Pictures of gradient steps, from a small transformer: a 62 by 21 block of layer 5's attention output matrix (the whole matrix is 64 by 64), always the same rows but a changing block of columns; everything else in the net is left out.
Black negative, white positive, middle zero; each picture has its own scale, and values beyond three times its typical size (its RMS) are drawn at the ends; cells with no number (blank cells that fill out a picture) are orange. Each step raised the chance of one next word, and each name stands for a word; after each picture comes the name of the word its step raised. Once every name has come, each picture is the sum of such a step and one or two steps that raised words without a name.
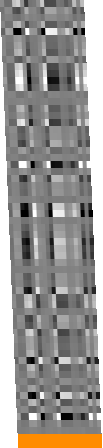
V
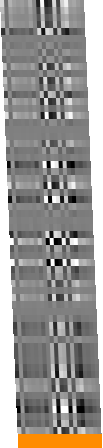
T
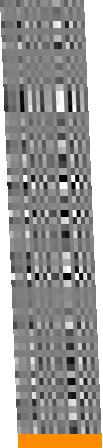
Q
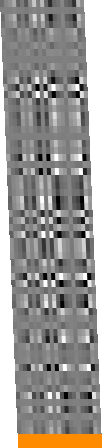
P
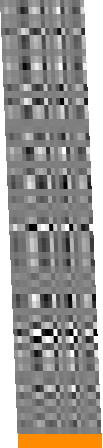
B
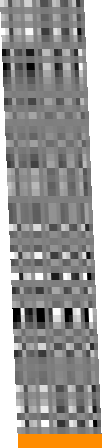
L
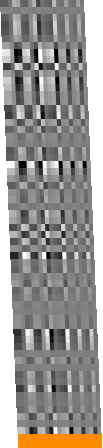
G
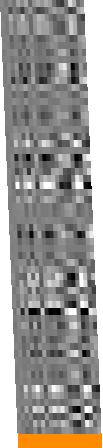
L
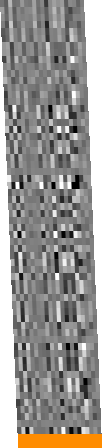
Q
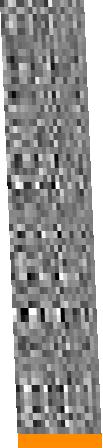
L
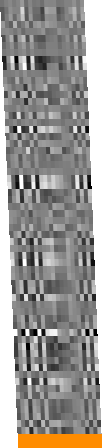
B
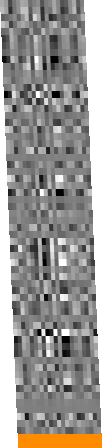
B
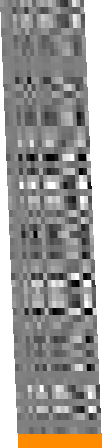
P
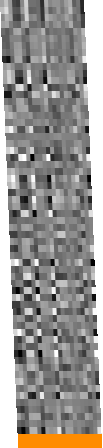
P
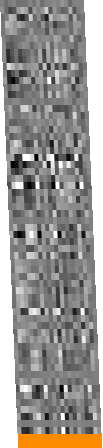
G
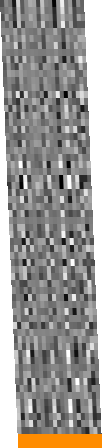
T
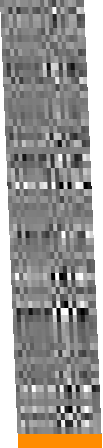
L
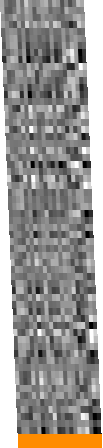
G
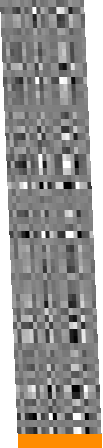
G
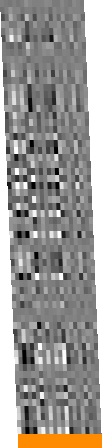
Q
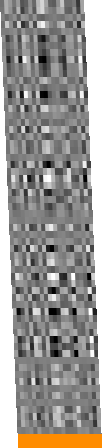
L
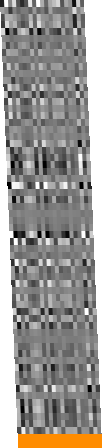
T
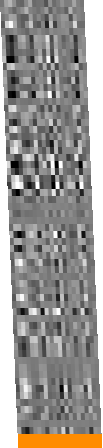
G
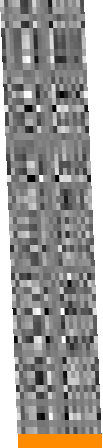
P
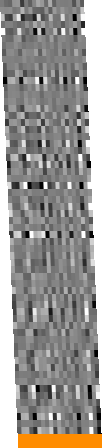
V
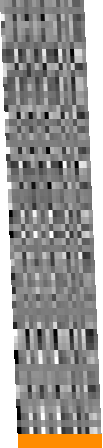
G
